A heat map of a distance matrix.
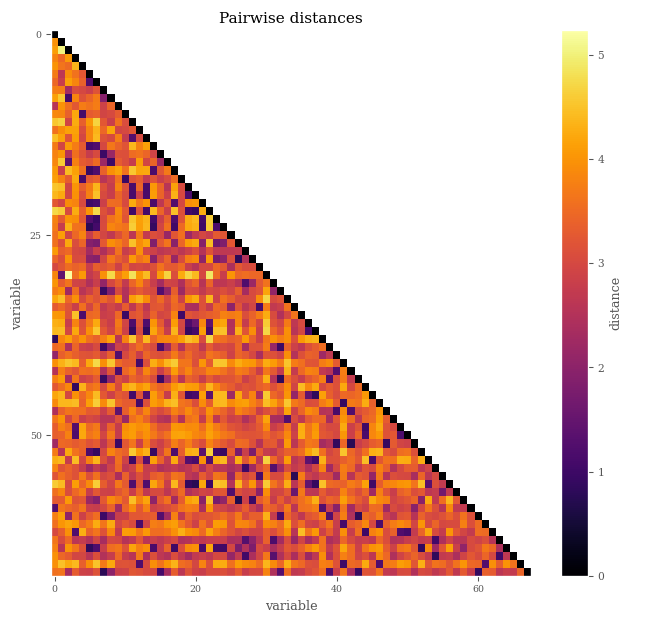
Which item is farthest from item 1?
2
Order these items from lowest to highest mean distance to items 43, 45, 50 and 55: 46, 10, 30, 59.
59, 10, 46, 30
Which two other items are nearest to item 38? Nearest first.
0, 59
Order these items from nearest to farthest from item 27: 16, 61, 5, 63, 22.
63, 5, 16, 22, 61
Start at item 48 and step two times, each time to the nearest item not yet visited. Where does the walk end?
10
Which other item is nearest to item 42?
51
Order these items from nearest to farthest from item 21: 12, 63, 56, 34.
63, 34, 12, 56
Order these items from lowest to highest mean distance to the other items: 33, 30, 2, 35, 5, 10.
5, 10, 35, 2, 33, 30
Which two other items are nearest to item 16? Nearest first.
8, 2
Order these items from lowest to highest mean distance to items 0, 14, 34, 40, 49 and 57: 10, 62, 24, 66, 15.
62, 24, 15, 10, 66
